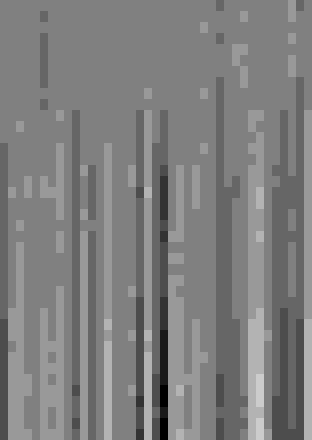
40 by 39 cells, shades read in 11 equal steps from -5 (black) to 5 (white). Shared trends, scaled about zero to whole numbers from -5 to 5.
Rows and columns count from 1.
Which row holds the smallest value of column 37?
40
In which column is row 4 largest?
37
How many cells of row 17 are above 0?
11
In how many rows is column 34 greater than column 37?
17
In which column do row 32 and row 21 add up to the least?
21
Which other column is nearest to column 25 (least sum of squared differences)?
2
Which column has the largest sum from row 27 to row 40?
33
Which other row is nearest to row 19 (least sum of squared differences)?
22
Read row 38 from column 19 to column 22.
2 -1 -4 1
